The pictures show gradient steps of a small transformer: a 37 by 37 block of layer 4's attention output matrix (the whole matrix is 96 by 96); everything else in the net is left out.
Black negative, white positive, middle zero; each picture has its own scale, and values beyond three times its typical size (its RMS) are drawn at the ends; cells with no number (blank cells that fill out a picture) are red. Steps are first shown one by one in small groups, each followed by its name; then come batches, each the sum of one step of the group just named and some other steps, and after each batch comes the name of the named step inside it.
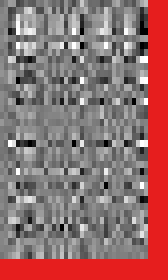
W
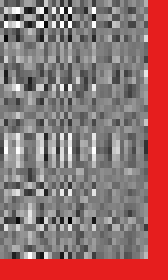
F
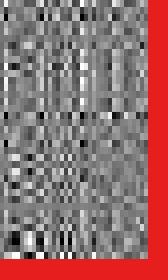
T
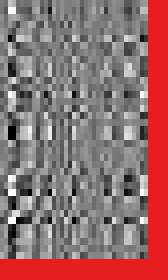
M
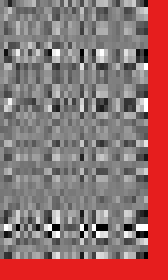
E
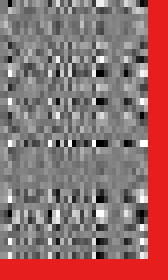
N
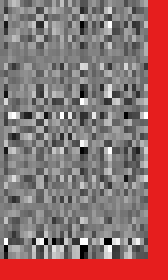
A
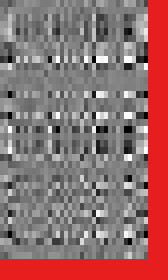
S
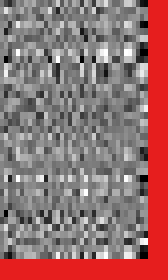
E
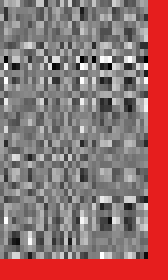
T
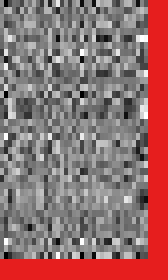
A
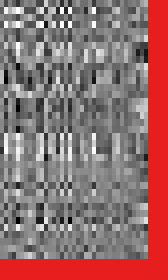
F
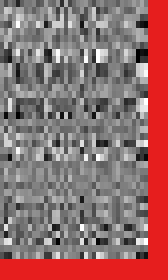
E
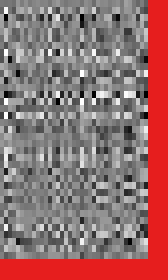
S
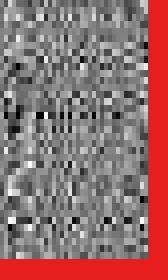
M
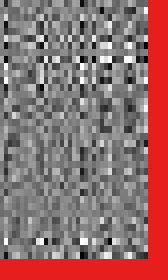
A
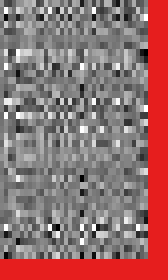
E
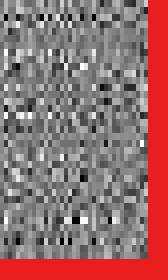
T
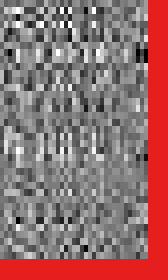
F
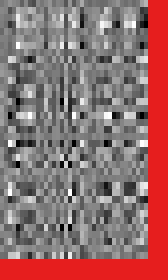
W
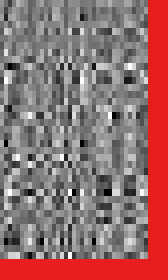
T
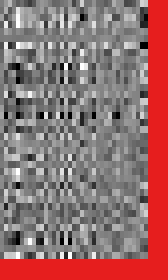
T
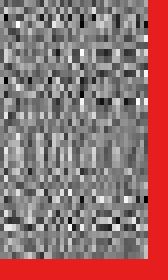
F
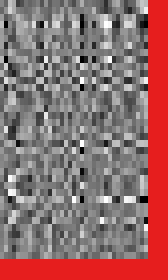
M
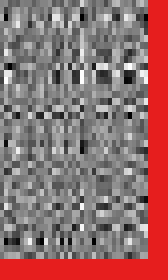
T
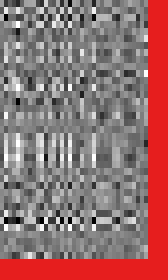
F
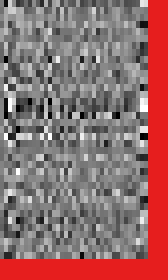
M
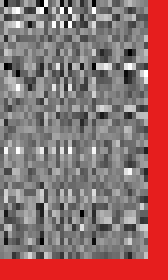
F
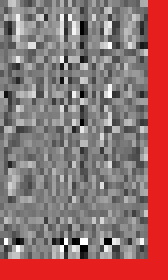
A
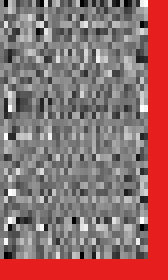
M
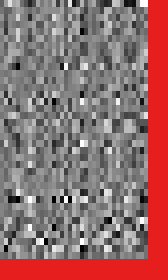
A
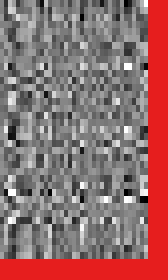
M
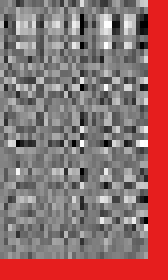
W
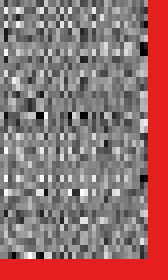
F
